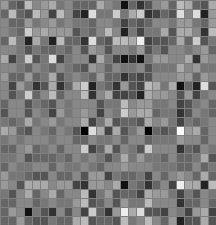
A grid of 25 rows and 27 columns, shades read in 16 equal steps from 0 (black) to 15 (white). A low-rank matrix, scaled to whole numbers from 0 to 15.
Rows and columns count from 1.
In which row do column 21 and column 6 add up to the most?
4
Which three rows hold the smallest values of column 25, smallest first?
10, 7, 11
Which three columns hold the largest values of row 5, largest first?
18, 12, 25
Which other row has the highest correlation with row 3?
1
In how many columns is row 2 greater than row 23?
14
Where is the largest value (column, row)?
23, 15
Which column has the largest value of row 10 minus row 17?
26
